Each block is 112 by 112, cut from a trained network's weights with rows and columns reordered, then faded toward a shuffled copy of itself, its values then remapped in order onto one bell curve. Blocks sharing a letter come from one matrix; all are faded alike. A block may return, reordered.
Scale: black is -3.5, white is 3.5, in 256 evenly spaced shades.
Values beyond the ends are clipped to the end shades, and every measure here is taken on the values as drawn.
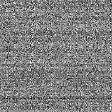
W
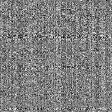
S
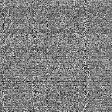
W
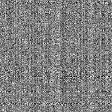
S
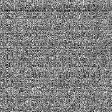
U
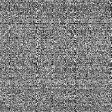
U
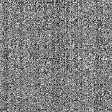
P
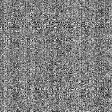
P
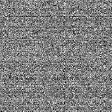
W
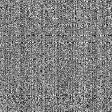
S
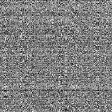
W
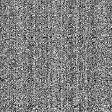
P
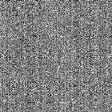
P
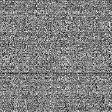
W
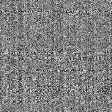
P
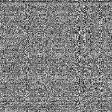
W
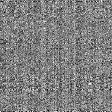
P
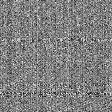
P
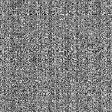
S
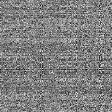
U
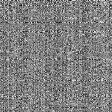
S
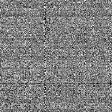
W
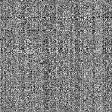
S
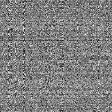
U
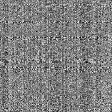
S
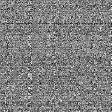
W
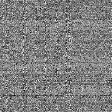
W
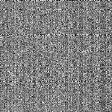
S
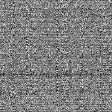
U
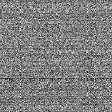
U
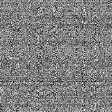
W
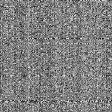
P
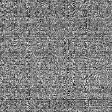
U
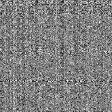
P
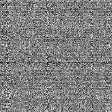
W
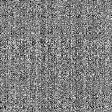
P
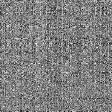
P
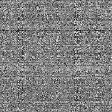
U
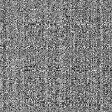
S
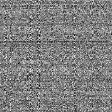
U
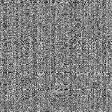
S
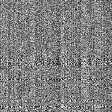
S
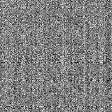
P
